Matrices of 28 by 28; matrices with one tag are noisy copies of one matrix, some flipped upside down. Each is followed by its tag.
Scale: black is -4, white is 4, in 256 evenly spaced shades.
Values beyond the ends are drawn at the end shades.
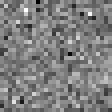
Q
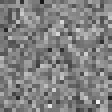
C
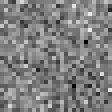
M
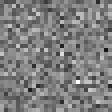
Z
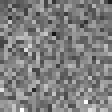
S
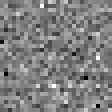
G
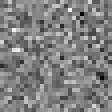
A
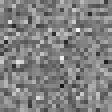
Z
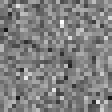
C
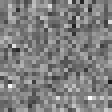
M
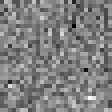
M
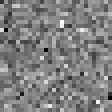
C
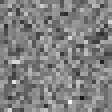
A
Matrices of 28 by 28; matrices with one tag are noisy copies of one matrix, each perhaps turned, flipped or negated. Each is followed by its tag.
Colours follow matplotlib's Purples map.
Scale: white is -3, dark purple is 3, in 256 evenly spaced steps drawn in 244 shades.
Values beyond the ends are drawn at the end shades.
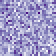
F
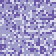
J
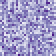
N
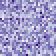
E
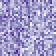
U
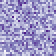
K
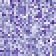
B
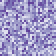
N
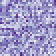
N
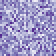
J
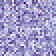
K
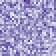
F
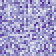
J
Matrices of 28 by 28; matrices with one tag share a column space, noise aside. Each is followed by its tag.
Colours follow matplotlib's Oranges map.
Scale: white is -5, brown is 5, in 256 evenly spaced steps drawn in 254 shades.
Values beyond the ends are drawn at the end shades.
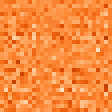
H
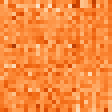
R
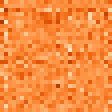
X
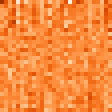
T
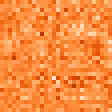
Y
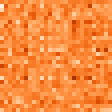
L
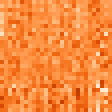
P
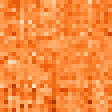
P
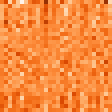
T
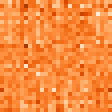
R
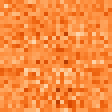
H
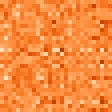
L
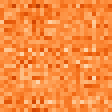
L
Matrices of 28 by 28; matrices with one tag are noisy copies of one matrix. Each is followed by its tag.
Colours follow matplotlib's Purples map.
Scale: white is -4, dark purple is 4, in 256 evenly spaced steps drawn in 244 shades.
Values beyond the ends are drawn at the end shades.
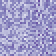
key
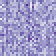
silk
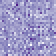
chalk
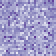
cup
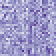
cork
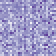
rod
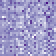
cup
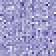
rod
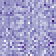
cup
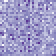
silk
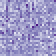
silk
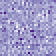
chalk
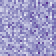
key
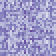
chalk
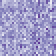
key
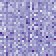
silk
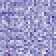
cup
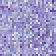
key
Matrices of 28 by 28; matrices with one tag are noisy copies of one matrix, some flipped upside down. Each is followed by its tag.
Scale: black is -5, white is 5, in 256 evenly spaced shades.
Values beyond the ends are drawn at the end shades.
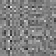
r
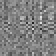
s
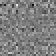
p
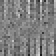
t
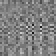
s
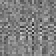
s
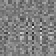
s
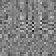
s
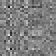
r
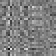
r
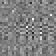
s
